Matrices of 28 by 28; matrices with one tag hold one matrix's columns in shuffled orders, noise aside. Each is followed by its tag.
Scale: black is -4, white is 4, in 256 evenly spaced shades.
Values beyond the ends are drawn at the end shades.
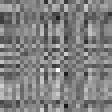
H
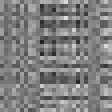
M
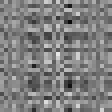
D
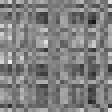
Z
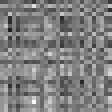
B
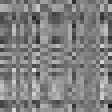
H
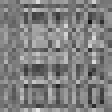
Z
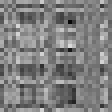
Z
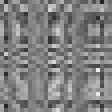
H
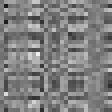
D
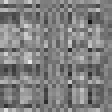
Z
